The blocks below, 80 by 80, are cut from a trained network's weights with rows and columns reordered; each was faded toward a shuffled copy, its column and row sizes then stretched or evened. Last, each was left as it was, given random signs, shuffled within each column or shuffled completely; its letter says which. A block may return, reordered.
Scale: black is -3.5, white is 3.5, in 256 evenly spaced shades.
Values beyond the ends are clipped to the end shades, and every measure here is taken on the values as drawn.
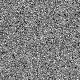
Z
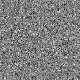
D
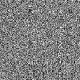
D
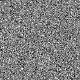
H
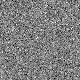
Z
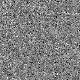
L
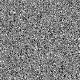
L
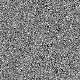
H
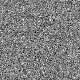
H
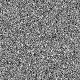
Z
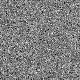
Z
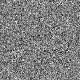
L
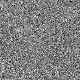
H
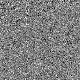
L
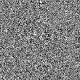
D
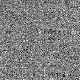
D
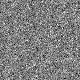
Z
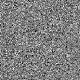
D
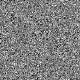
L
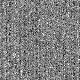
H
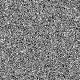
Z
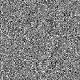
D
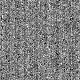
H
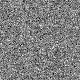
Z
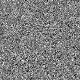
L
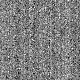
H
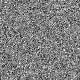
Z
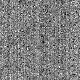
D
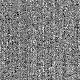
H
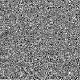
D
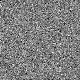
H
